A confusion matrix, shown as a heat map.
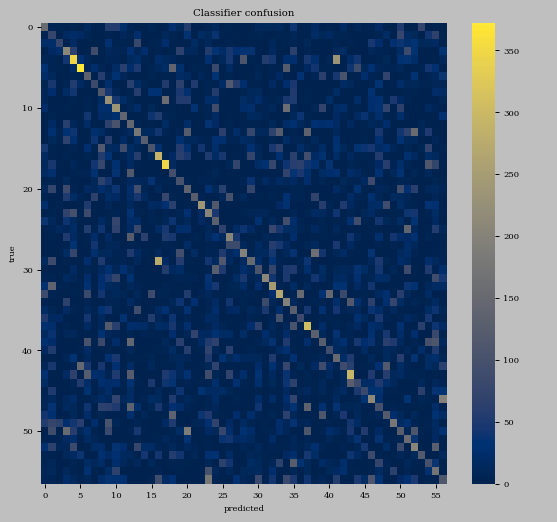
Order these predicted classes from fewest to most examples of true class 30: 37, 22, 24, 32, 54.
22, 37, 54, 32, 24
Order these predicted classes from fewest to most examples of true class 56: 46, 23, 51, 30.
51, 30, 46, 23
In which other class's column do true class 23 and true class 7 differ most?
26
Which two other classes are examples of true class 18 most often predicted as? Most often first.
12, 34
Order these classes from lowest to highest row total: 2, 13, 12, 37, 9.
2, 12, 9, 37, 13
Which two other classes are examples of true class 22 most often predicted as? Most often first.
24, 48
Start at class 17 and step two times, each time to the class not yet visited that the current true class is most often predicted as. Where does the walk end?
35
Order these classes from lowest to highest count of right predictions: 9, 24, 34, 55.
24, 55, 34, 9
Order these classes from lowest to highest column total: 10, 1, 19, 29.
29, 19, 1, 10
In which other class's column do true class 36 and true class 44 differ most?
43
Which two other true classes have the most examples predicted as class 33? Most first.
13, 36
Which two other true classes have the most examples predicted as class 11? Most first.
15, 5
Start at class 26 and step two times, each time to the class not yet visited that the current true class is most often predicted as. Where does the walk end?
10
